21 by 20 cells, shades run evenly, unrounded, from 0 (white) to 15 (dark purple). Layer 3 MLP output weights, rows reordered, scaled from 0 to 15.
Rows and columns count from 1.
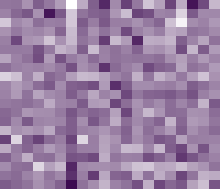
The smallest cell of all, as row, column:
1, 7
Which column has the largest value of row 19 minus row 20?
20
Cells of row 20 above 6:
15
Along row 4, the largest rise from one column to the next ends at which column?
8
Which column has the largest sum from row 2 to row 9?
10
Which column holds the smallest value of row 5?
5
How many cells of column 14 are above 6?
16
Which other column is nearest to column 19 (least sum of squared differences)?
4
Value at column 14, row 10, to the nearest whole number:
7
